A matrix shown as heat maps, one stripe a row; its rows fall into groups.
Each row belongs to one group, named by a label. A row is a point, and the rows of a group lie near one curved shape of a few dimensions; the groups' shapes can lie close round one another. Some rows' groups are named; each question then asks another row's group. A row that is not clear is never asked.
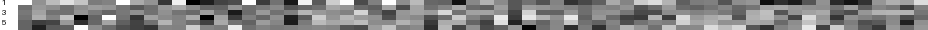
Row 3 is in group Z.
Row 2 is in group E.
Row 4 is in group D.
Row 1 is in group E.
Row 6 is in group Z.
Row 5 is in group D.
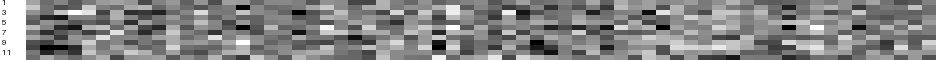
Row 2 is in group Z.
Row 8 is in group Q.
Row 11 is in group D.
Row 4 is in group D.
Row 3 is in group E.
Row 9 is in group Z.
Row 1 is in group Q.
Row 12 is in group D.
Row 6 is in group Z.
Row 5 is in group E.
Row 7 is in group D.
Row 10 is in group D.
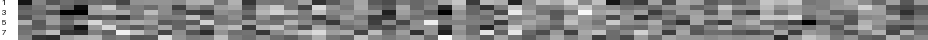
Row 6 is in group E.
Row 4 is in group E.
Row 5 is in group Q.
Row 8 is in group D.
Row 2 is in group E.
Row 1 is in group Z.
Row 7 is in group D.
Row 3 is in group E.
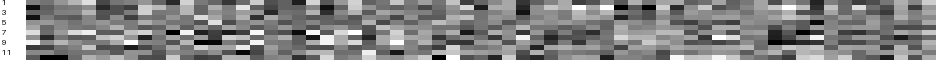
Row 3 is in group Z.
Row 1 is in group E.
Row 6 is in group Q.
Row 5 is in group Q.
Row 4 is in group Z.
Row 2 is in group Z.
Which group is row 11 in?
Z
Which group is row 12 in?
D
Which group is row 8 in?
Q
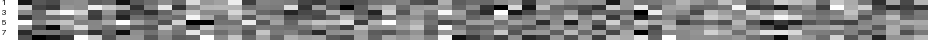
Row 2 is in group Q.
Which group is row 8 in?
D
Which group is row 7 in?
E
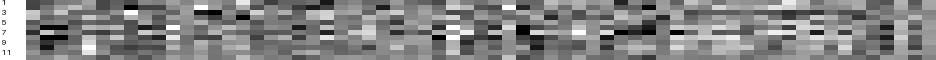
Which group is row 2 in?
E
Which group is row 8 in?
D
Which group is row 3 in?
E
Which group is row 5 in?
E
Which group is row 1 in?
Z
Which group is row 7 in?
Z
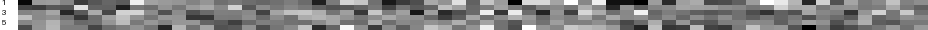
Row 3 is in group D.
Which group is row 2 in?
Z
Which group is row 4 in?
E
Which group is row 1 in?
Z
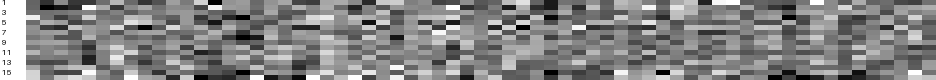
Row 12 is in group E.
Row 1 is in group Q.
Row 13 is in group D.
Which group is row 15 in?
Z
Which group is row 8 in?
Z
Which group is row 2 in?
D
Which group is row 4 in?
Z
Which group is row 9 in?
D
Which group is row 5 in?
D
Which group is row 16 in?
E
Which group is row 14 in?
E
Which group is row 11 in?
E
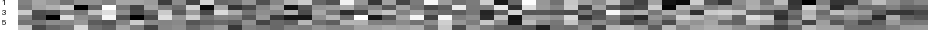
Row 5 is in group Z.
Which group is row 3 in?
Q
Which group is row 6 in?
Z
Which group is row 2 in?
D
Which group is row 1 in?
Q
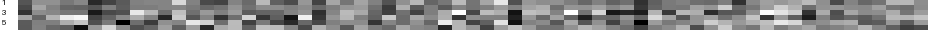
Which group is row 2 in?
E
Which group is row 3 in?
Z
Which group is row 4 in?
E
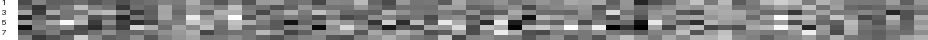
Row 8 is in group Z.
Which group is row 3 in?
Q
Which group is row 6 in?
Z
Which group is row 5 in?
E
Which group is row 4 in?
Z
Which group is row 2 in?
Z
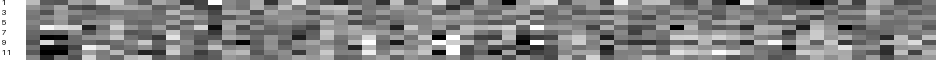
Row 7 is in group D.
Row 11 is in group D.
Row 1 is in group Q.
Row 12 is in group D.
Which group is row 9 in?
Z
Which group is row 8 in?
D
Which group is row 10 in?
D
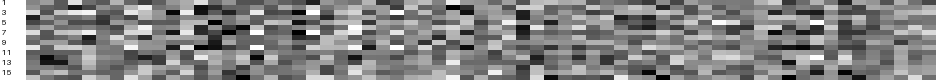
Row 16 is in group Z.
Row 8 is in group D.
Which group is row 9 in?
D
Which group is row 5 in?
Q
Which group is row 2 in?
E
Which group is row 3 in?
E
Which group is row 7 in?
E
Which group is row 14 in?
Z
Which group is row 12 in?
Z
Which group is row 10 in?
E
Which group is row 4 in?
Z
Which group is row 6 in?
Z
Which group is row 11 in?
Z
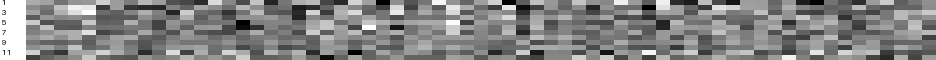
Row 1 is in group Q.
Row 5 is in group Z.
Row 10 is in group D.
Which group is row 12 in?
Z
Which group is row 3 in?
E
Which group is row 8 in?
D
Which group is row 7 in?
E
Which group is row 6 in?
Z
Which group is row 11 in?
Q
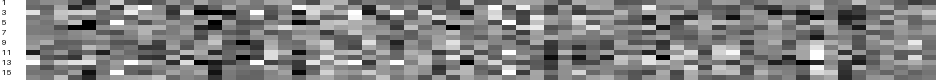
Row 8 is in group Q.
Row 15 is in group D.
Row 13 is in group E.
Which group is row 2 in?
D
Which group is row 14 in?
Q
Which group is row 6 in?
E
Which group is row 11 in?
Q
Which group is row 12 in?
Z
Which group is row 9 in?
Z
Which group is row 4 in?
Q
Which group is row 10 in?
Z
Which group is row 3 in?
E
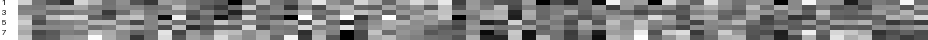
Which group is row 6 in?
E
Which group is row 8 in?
Q
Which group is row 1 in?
Z
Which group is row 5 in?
Q
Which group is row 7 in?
Q
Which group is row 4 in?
E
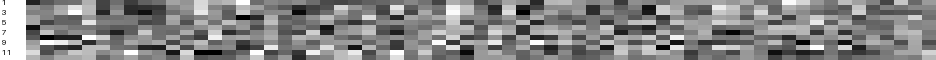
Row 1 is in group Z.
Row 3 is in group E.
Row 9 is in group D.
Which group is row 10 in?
Z
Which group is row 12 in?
E
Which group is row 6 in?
Z
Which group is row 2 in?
E
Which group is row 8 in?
D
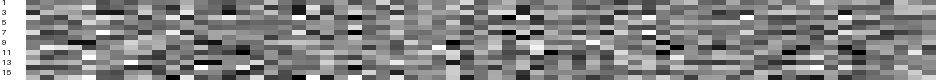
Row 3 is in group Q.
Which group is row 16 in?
E
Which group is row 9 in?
E
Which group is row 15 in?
Z
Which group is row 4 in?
Q
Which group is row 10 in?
D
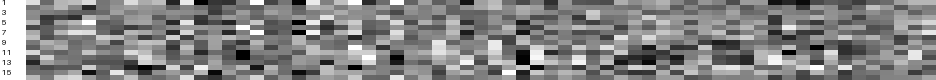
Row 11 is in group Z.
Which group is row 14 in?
Z
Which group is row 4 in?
D
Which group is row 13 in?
Z
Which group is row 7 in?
E
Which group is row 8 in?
Q
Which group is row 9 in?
D
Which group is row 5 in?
E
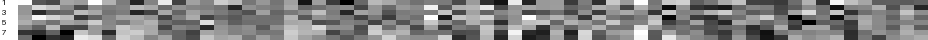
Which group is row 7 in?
D
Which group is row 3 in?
Z
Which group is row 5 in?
Q
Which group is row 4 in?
D
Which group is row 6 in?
D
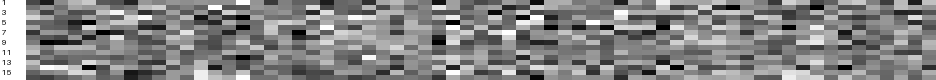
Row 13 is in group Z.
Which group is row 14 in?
D
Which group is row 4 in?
Z
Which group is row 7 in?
Q
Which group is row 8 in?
D
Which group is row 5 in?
E
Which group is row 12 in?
Z
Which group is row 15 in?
E
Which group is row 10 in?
E
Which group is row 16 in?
Z
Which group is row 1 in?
Z
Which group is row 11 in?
Q
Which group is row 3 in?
Q
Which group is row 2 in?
Q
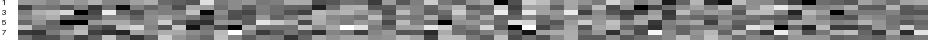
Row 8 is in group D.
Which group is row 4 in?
D
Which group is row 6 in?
Z
